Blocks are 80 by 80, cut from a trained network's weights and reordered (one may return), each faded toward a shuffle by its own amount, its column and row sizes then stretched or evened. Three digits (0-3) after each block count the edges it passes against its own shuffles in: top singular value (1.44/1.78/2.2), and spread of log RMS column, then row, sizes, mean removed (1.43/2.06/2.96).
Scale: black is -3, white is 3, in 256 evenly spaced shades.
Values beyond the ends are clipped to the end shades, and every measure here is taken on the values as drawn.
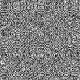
3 0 1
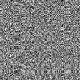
3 1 0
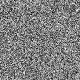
1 0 0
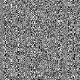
2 3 0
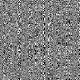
2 3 1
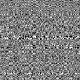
3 0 3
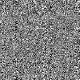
1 2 2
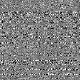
1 1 3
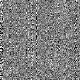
2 3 0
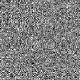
2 2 1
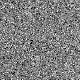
0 0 1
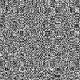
3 1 1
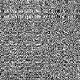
3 1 2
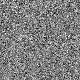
0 0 0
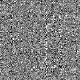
1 2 1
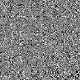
1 2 2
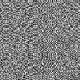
3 1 0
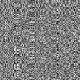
3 2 0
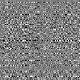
3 1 3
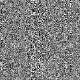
1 3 0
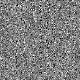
0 2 1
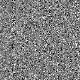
0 2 0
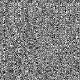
2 2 0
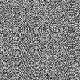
3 0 0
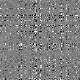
1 3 3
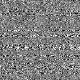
1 0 3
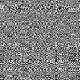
3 1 3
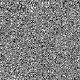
1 2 0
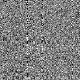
2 2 0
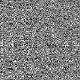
2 2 2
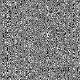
0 3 0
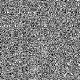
2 0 1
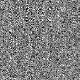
2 2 1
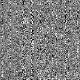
1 3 1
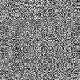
3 0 1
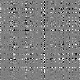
3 3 3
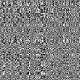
3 2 3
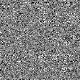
0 1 2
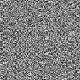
3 1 1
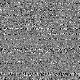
0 0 3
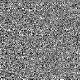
1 1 2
